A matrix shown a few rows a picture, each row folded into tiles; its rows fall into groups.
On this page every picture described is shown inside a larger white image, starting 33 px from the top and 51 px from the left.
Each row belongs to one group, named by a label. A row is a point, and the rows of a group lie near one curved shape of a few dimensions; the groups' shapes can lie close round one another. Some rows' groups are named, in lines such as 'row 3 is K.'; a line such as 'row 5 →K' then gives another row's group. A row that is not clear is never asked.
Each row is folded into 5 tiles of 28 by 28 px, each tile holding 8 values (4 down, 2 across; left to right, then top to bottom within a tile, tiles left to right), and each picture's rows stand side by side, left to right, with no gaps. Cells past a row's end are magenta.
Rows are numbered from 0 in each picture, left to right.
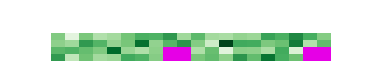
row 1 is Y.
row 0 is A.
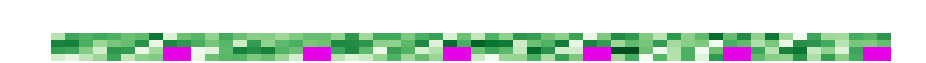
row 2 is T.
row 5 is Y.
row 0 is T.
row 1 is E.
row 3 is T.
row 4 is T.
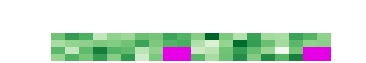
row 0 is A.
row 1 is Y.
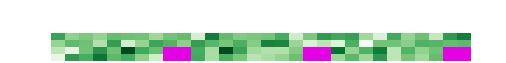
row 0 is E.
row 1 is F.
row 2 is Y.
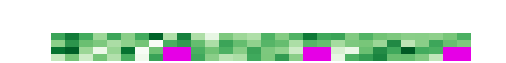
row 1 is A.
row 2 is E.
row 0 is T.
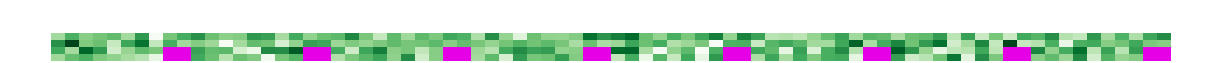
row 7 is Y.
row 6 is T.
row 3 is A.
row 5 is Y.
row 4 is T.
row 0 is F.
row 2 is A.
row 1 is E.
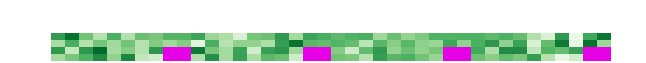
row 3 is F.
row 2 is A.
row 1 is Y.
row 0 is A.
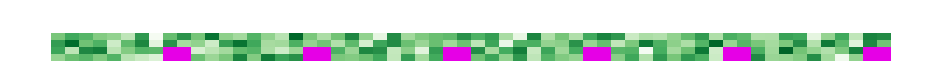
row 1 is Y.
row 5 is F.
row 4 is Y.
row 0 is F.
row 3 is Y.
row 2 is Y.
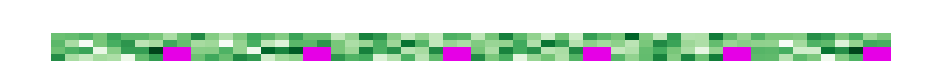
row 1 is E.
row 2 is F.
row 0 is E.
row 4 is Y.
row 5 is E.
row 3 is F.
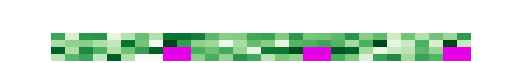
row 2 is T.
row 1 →E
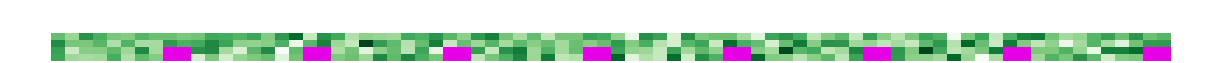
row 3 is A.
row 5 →F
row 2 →Y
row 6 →F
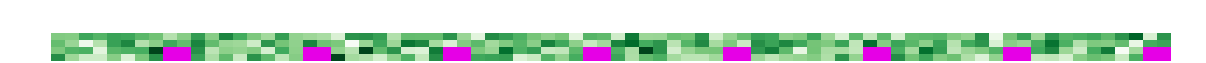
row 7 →T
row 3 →F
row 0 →E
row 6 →F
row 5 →T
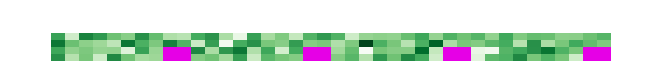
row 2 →Y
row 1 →Y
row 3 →E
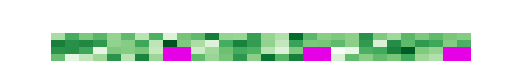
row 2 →E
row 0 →T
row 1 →Y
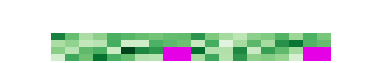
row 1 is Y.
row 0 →E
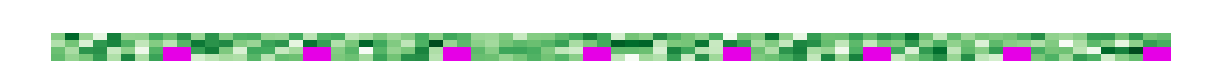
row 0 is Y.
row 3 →A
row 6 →A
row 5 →Y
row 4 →T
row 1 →T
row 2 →Y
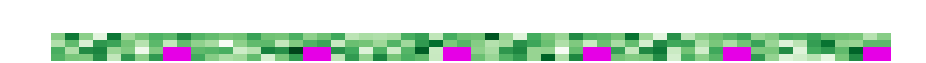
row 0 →Y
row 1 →E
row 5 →E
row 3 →Y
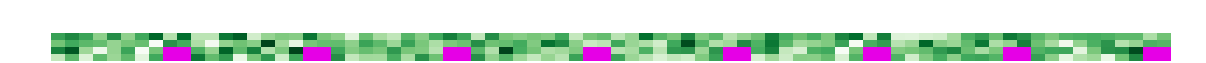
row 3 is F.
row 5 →T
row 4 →E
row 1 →F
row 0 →T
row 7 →E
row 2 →A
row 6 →A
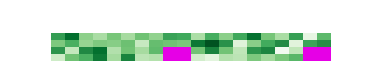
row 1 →T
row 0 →A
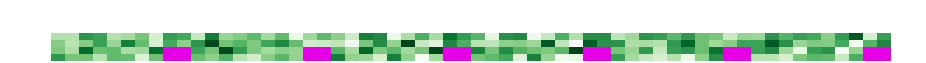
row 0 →F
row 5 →T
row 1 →F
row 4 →E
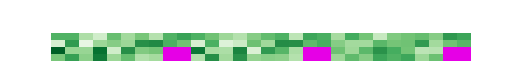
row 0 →Y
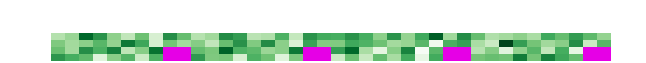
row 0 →F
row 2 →T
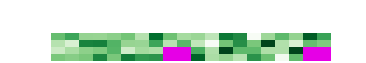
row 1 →F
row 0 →Y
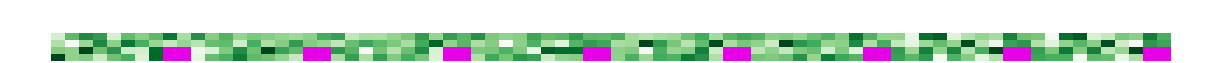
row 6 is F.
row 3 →E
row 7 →F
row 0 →F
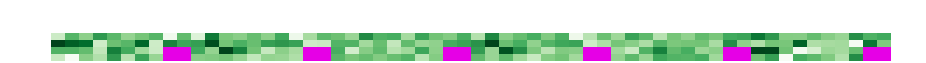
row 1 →F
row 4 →A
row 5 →T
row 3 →F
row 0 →T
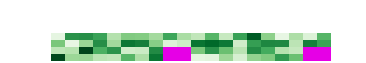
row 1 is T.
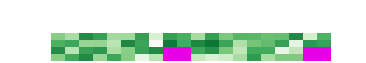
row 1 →T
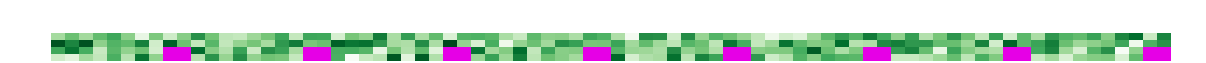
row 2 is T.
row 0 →T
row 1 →Y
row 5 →A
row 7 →T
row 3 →Y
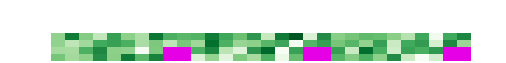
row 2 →F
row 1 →T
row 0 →Y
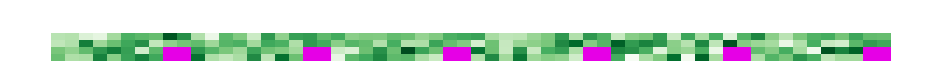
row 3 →Y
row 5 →E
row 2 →E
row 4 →T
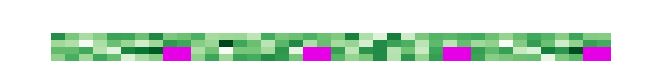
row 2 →Y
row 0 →E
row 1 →Y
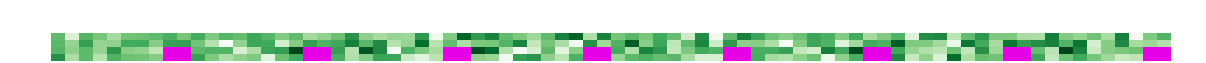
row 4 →F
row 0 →A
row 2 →F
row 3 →T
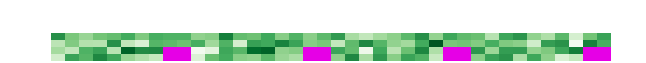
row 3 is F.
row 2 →Y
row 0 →E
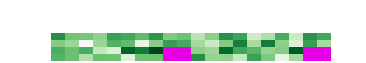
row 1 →F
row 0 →E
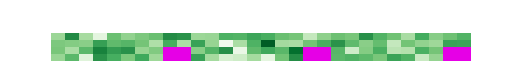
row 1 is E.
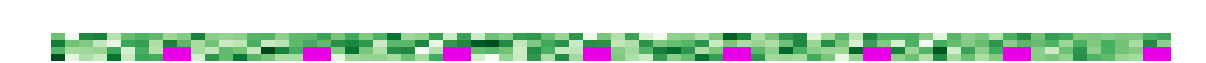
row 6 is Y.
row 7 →A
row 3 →T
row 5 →F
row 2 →T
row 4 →A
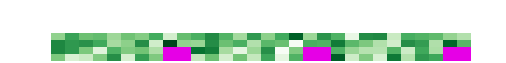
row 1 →T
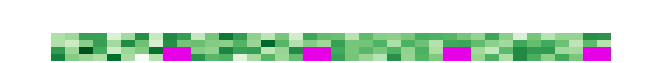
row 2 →A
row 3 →A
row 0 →F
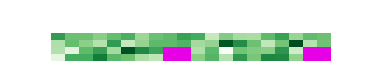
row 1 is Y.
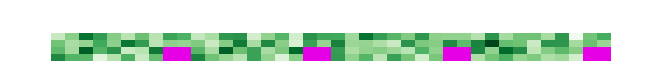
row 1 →F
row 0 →F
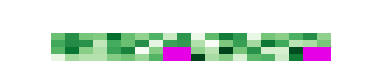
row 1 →F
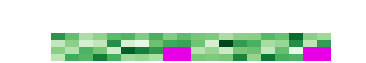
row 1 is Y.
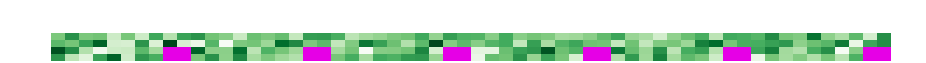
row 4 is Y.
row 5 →T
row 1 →Y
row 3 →E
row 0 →T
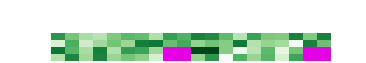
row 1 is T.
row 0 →Y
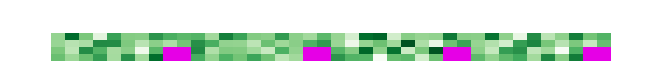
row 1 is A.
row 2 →F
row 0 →Y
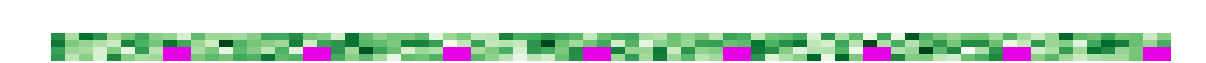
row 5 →T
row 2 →F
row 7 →E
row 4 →Y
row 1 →Y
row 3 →E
